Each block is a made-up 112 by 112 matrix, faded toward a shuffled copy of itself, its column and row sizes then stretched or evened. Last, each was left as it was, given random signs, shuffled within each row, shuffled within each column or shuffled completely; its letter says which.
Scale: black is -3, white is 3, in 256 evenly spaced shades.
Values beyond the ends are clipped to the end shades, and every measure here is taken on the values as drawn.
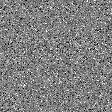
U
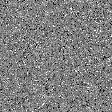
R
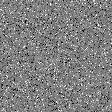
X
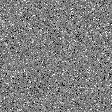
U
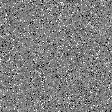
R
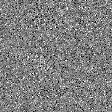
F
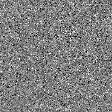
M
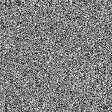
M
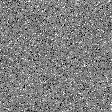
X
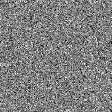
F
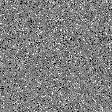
M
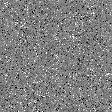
R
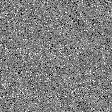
U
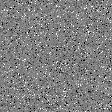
R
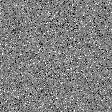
X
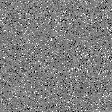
F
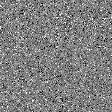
M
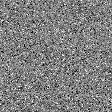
U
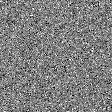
X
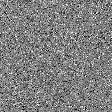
U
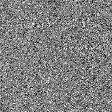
M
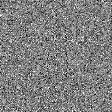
F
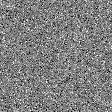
X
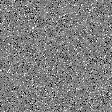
R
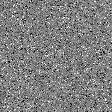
X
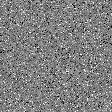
X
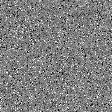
R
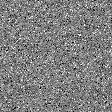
X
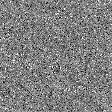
U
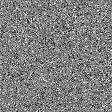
U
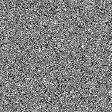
M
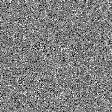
F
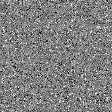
M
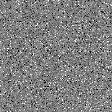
F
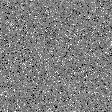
X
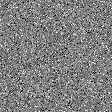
X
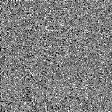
F
